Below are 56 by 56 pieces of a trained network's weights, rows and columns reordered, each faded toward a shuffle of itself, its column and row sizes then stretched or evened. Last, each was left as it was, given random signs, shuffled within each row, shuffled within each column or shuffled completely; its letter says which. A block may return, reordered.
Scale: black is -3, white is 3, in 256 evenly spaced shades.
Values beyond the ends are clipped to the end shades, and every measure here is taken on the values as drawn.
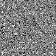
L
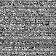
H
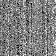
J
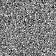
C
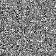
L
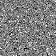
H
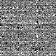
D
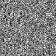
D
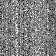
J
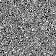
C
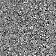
J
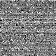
H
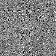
L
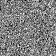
C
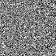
L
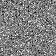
C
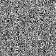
L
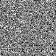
L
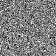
J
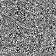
L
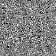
L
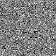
L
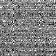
D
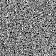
C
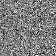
L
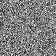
C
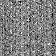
J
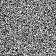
C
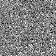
L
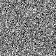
J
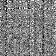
D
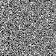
J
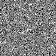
L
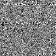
L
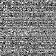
D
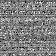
H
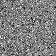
C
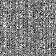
D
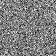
C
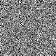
L
